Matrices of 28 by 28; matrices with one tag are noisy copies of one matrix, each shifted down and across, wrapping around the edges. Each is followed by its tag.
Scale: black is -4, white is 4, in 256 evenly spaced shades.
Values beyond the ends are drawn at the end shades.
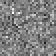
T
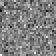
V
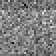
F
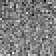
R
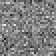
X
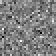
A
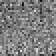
R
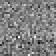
R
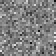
T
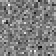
V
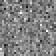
V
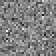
A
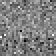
R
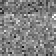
F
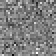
T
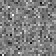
A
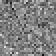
T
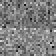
F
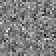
A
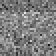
F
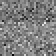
F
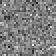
T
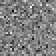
A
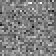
X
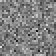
A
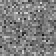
X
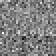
R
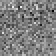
R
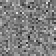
A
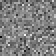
T
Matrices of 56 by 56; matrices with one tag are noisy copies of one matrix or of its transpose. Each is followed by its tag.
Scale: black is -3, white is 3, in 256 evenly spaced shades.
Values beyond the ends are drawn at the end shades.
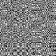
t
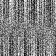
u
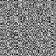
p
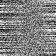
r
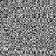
p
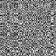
p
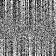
r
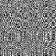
t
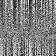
r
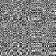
t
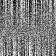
r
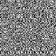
p
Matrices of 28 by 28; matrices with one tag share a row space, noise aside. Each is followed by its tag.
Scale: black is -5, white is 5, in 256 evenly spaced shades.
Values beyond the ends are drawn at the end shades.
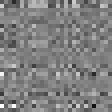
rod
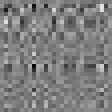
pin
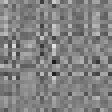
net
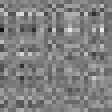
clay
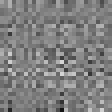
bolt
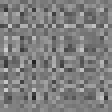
pin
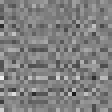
rod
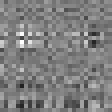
clay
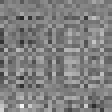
clay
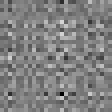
bolt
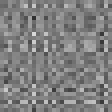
pin
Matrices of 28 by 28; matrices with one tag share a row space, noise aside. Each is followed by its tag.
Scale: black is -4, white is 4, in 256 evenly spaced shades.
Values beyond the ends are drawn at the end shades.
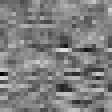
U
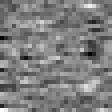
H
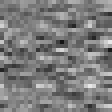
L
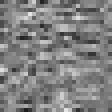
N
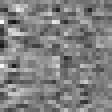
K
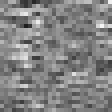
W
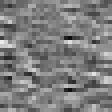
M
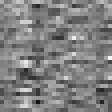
W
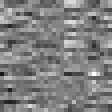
M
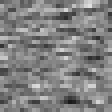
U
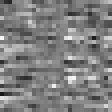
M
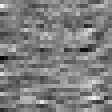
H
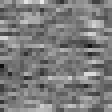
H
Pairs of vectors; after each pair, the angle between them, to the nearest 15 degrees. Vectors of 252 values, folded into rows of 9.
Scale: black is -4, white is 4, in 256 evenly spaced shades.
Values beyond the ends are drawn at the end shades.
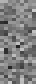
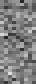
120 degrees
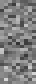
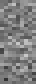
165 degrees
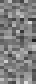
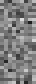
150 degrees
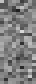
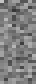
30 degrees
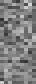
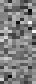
105 degrees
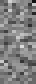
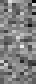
15 degrees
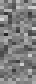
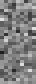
30 degrees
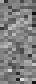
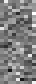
165 degrees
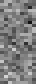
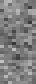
30 degrees
